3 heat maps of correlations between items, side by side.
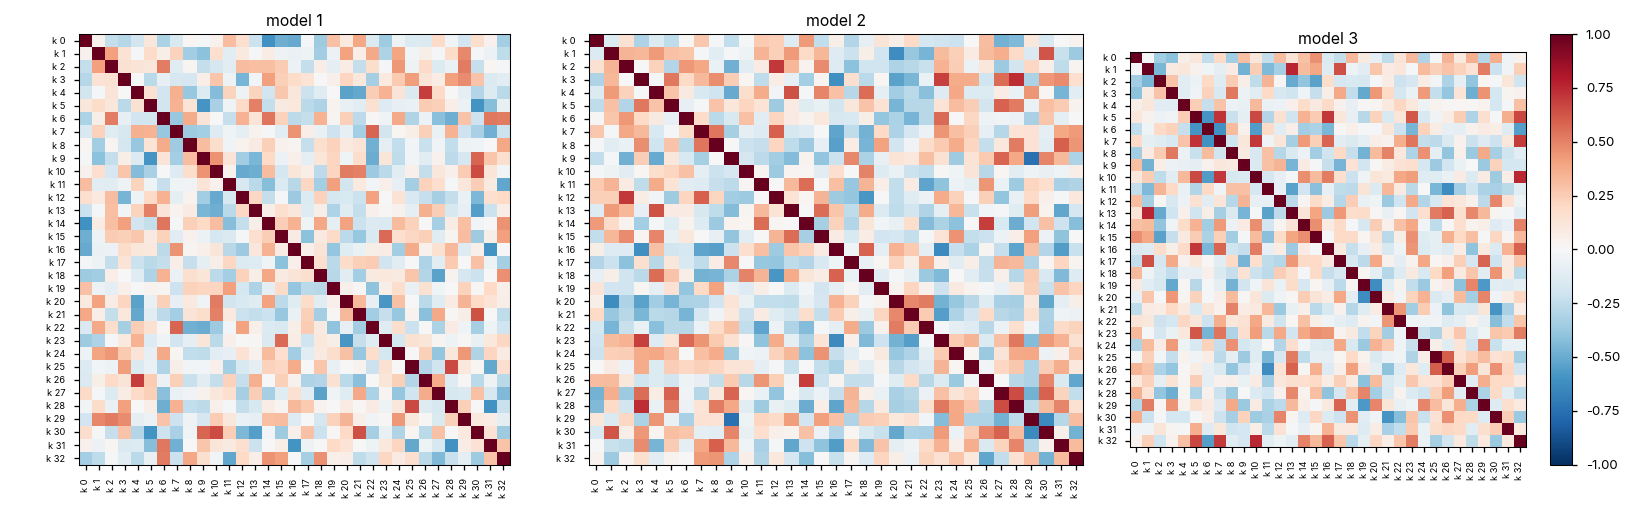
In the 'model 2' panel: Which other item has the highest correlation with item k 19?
k 8
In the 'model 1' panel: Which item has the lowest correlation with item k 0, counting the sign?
k 14
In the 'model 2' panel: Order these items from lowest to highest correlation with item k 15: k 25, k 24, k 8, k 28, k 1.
k 25, k 8, k 28, k 1, k 24
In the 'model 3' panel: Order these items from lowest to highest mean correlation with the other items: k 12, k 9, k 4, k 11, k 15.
k 11, k 9, k 12, k 4, k 15
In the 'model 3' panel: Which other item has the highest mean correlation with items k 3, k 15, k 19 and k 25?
k 13
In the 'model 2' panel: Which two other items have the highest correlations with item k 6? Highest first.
k 23, k 2
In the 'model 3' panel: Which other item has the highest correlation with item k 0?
k 15
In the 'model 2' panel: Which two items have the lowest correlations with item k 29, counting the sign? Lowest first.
k 9, k 30
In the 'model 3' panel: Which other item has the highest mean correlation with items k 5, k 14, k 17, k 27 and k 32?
k 10
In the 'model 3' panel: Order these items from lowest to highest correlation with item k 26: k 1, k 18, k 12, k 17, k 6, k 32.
k 32, k 6, k 17, k 12, k 1, k 18
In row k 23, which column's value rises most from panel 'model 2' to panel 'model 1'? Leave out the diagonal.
k 16
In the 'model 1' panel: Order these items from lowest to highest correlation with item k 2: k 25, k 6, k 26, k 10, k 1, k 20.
k 10, k 25, k 20, k 26, k 1, k 6
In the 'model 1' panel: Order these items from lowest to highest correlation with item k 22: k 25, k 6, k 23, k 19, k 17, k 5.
k 19, k 25, k 23, k 6, k 5, k 17
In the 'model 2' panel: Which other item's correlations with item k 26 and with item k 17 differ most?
k 14
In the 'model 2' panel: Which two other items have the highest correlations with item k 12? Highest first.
k 2, k 7
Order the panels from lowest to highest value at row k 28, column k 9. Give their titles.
model 1, model 3, model 2
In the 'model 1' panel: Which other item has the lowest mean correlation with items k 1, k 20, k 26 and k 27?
k 18
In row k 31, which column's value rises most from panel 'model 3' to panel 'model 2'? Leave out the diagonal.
k 8
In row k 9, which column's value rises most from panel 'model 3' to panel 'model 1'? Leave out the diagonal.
k 10
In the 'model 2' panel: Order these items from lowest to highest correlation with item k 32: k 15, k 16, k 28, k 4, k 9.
k 9, k 16, k 4, k 15, k 28
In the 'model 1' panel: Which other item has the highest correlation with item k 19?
k 11
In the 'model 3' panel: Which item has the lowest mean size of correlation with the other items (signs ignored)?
k 4
